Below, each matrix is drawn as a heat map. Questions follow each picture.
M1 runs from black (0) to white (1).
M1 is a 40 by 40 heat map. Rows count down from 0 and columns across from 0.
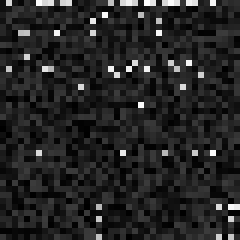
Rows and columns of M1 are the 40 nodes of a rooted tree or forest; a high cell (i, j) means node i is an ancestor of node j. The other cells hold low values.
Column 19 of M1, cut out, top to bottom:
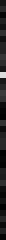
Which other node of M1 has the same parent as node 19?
33
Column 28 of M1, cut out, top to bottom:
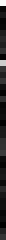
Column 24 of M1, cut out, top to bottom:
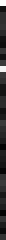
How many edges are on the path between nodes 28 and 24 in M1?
4
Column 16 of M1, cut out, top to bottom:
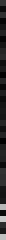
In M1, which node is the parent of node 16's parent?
39
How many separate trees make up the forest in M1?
7
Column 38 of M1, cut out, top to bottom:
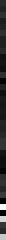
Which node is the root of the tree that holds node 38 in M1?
34
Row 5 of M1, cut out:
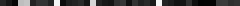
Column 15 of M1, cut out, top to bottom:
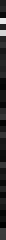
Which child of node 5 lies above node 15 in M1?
3
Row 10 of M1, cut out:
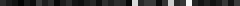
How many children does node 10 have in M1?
3
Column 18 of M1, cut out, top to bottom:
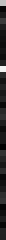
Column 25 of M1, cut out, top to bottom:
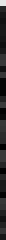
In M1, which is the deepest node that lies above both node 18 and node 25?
0
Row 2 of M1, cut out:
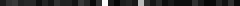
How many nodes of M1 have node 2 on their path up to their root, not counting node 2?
2
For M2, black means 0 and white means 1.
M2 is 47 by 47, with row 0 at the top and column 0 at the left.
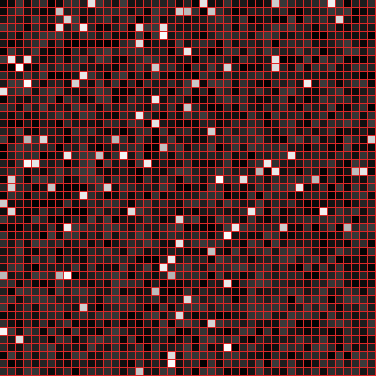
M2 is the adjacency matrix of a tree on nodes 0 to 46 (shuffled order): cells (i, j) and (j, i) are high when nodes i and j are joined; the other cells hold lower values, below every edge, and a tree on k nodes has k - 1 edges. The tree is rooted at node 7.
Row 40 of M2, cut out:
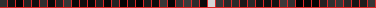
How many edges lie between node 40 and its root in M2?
3
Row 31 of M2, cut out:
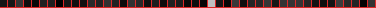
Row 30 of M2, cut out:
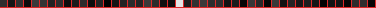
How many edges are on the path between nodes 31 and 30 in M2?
4
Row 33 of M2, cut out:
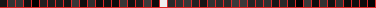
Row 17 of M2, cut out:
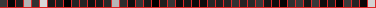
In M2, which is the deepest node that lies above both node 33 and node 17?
3
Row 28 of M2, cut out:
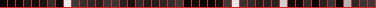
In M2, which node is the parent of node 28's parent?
34
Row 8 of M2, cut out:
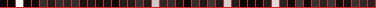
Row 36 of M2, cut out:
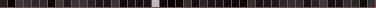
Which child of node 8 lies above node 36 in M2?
19
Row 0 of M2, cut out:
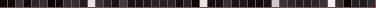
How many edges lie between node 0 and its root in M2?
2
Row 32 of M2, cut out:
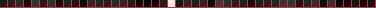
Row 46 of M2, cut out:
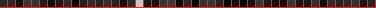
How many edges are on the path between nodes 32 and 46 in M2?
6
